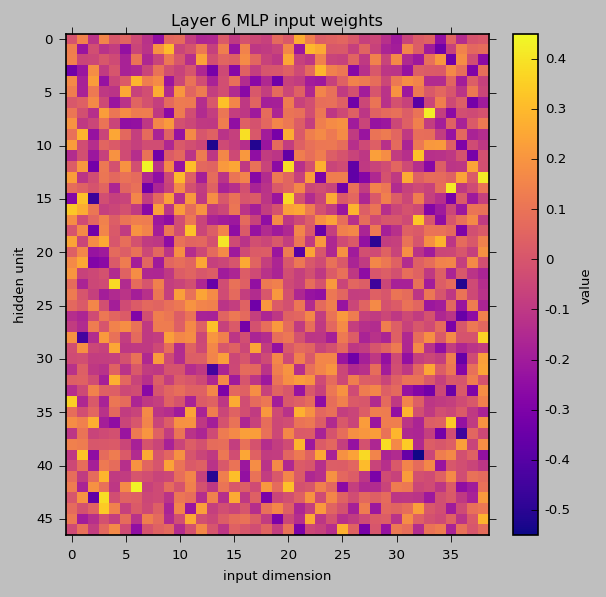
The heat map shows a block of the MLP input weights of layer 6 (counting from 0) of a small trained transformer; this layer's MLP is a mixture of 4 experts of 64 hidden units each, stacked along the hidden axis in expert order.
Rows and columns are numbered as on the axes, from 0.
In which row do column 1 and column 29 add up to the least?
28
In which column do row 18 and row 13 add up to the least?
23
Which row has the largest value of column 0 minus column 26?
13
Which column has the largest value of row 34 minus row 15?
0
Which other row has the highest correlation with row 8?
1
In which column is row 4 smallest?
19
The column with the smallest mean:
36
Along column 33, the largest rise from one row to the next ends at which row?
7
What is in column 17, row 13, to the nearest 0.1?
-0.3
